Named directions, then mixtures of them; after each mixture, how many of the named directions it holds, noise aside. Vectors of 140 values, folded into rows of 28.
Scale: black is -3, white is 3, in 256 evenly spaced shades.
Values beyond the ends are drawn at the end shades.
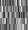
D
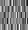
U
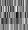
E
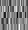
three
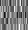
three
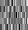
one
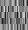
three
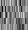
one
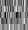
one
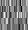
three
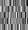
one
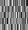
one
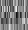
one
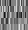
three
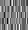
one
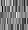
three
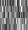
one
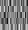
two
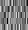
one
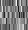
one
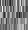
two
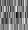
one
